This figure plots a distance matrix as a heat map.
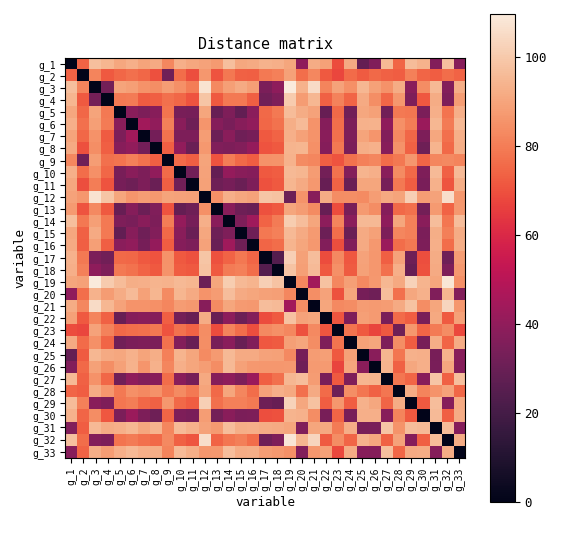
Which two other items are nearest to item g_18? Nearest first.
g_17, g_29
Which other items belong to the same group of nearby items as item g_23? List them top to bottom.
g_28
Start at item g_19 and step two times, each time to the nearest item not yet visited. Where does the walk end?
g_21
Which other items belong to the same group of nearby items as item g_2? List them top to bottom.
g_9
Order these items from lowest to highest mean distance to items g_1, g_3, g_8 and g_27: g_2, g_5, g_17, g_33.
g_5, g_17, g_2, g_33
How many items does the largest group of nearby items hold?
14
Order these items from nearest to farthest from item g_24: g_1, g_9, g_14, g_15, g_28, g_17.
g_15, g_14, g_17, g_9, g_28, g_1
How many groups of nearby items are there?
6
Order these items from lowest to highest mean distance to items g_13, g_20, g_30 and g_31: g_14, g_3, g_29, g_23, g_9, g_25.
g_25, g_14, g_23, g_9, g_29, g_3
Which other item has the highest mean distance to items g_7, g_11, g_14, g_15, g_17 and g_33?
g_19
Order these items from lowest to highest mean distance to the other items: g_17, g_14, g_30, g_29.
g_30, g_14, g_17, g_29
